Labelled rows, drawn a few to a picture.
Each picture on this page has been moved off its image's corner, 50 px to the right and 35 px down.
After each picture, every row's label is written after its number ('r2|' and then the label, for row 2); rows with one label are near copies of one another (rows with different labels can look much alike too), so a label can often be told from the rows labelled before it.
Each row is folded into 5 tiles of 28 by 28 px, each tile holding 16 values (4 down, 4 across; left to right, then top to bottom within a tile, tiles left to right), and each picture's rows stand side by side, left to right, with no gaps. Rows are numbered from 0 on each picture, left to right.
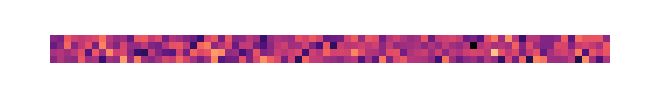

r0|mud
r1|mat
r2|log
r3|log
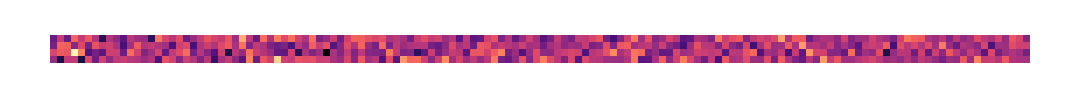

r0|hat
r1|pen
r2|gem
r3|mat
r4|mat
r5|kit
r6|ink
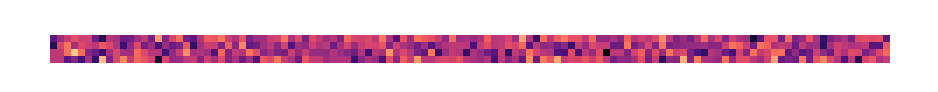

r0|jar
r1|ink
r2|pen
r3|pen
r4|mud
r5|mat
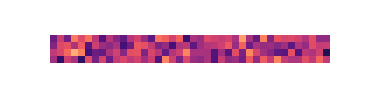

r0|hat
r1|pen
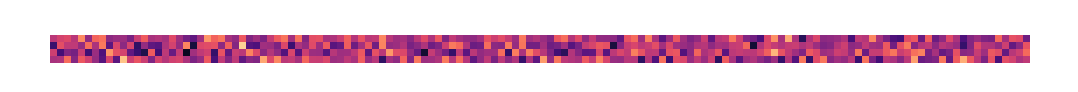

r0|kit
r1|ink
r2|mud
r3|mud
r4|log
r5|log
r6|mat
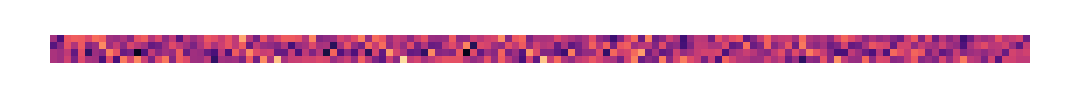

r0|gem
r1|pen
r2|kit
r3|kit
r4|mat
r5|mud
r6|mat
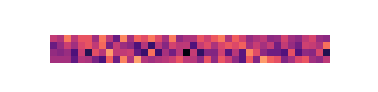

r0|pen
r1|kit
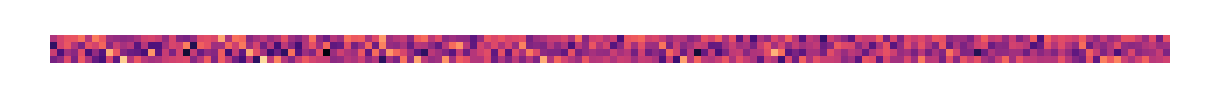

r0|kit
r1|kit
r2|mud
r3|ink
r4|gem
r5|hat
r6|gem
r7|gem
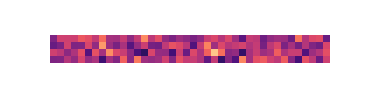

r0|mud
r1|jar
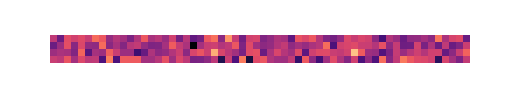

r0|gem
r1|log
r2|jar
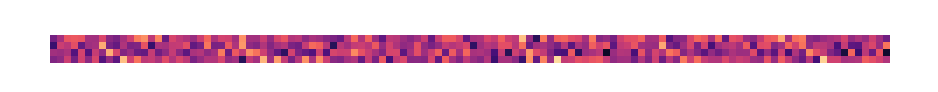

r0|ink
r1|mud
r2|log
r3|pen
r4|ink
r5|kit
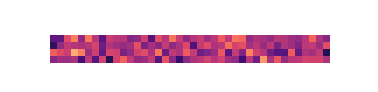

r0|log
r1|kit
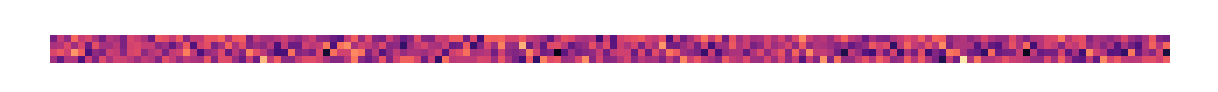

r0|hat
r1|kit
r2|mat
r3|gem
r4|ink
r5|mud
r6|kit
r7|kit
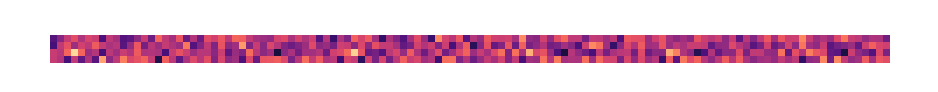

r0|jar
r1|gem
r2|hat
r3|mud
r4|gem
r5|mud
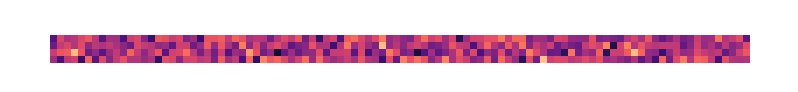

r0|hat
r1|gem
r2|gem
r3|kit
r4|jar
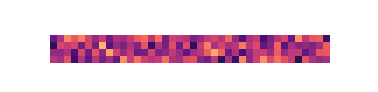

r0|ink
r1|jar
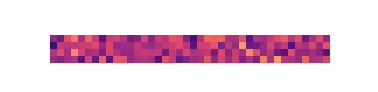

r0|log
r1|ink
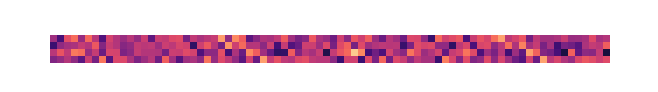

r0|log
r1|kit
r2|hat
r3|kit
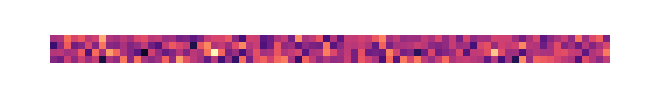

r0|mud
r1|jar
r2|gem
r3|jar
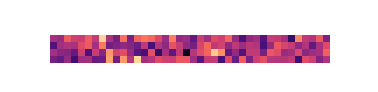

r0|pen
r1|hat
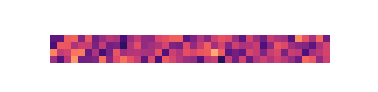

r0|mat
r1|hat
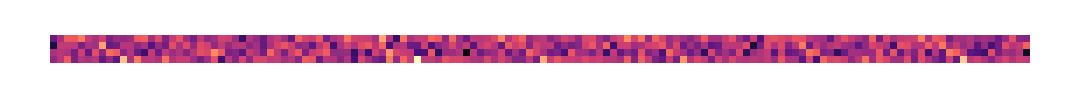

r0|ink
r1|hat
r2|pen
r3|kit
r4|kit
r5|gem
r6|kit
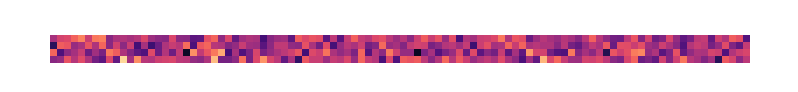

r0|kit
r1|mat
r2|gem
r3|kit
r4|mat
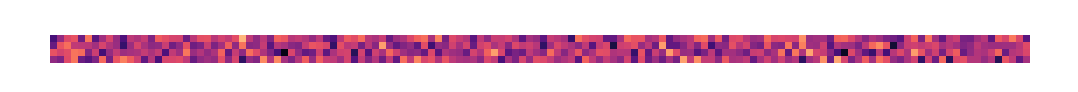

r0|mat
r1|mud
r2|ink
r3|hat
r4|ink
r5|mud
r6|log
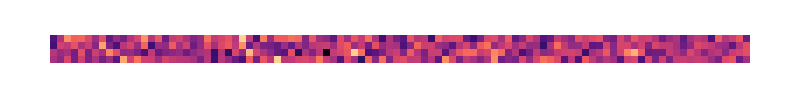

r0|ink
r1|pen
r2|hat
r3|mat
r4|hat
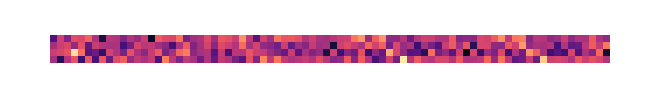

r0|hat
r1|pen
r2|kit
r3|kit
